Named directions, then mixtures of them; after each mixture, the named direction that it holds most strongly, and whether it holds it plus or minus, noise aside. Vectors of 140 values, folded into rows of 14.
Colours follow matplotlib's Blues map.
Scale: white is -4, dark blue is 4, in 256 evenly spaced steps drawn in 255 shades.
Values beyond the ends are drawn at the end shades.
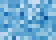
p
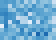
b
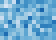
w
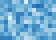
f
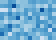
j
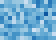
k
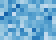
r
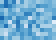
w, minus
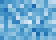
b, plus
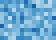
k, minus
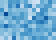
p, plus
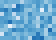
j, minus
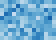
r, plus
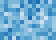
p, minus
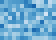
k, minus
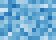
j, plus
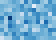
f, minus
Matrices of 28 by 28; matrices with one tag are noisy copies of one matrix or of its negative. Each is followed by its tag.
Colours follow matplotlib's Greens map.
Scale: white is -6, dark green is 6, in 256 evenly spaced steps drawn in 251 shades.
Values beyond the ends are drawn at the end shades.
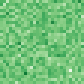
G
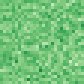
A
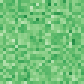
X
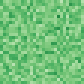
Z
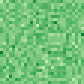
G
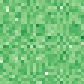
Z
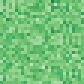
X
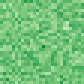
A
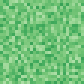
Z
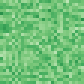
A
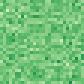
X
